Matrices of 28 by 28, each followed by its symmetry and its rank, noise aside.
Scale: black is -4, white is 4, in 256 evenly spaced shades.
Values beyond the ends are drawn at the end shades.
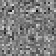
no symmetry, rank five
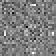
symmetric, rank five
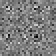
symmetric, rank six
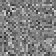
antisymmetric, rank six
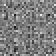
no symmetry, rank six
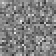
symmetric, rank six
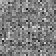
no symmetry, rank seven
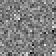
symmetric, rank six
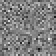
antisymmetric, rank six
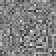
symmetric, rank five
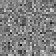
no symmetry, rank five
